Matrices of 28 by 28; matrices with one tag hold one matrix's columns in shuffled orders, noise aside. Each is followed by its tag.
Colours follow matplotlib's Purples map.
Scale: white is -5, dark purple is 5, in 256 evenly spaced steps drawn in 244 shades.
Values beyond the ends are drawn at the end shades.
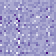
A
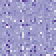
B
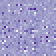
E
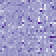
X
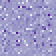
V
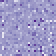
B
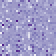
B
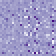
A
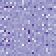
V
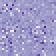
E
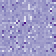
X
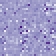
E
